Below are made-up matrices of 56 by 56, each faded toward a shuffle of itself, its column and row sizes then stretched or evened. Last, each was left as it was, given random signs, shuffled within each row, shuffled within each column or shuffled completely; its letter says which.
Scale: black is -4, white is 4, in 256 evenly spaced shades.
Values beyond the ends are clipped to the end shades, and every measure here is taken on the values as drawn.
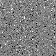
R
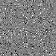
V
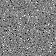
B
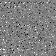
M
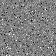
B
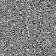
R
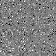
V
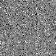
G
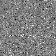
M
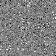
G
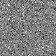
R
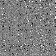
G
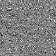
V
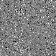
R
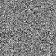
V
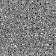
M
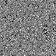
G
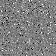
M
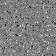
M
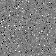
R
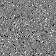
M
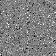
R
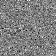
M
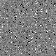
G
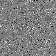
M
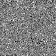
M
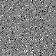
G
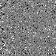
G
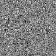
V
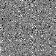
R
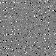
G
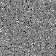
R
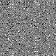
V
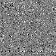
G
